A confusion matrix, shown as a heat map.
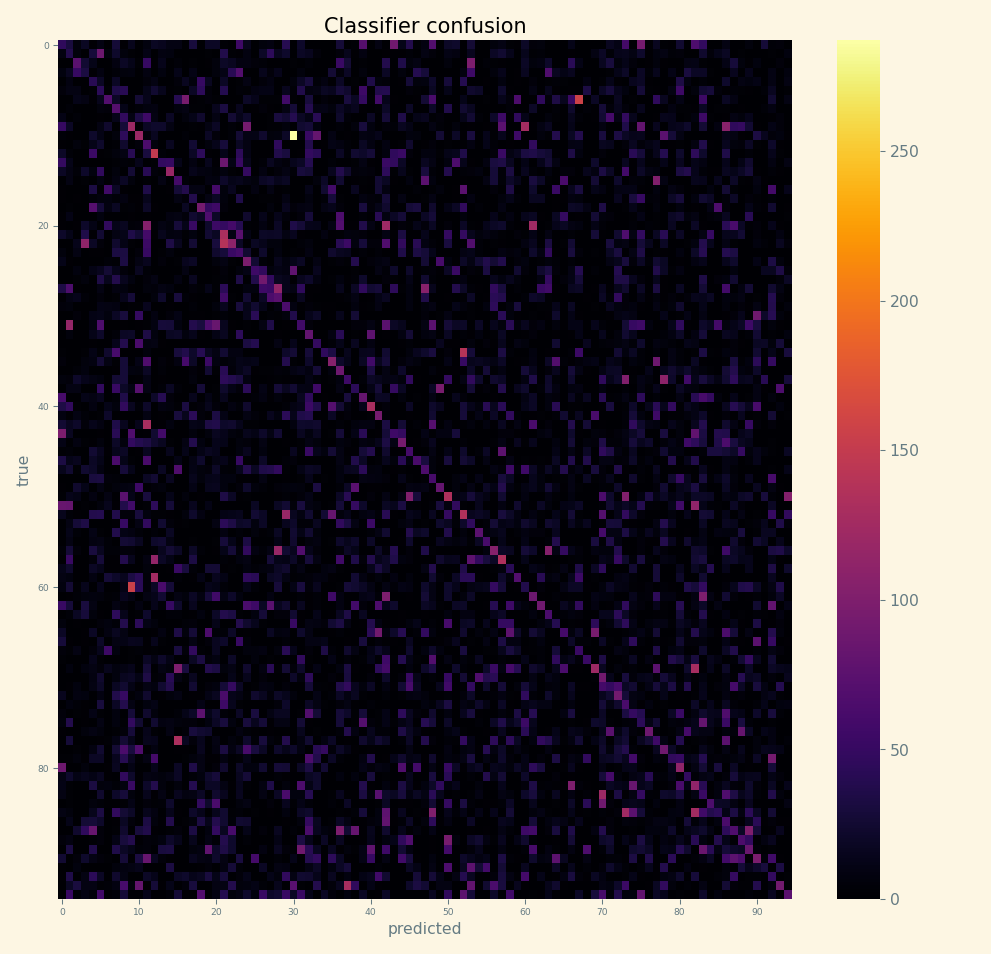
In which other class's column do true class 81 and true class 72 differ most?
21
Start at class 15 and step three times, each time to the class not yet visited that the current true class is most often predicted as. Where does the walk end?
42
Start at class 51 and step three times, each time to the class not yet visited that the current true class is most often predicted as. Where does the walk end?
90
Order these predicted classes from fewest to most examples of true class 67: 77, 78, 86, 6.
78, 86, 77, 6
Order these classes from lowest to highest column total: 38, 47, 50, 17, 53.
38, 47, 17, 53, 50
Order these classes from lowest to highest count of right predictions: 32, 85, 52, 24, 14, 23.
85, 23, 32, 24, 14, 52
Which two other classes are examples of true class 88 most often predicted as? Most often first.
50, 45
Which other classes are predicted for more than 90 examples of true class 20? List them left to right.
11, 42, 61
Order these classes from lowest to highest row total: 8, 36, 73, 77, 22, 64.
73, 36, 64, 8, 77, 22
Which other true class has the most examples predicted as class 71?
76
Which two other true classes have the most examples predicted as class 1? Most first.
31, 51
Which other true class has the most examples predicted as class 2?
3
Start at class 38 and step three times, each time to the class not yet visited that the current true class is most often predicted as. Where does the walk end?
30
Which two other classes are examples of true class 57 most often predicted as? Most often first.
12, 53
